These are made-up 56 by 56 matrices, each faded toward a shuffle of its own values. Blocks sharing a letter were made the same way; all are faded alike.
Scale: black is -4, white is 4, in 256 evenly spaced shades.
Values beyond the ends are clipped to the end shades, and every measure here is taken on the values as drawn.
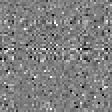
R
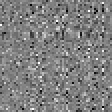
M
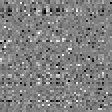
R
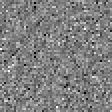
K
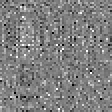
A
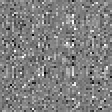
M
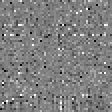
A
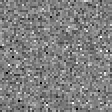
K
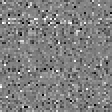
A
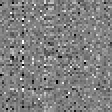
M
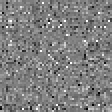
A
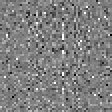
M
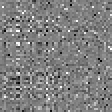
R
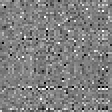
R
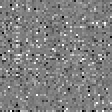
A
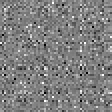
R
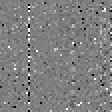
M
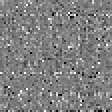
A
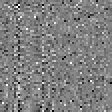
M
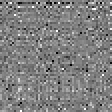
R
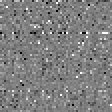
A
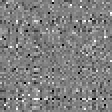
R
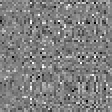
R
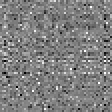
R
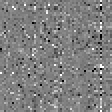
M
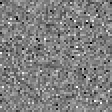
K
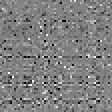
R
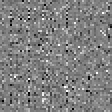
M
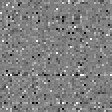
A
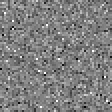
K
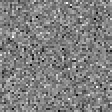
K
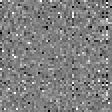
M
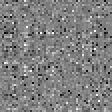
A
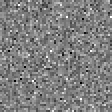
K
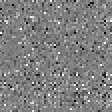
A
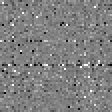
A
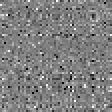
R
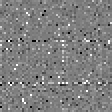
A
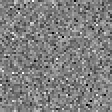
K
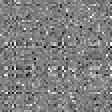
R
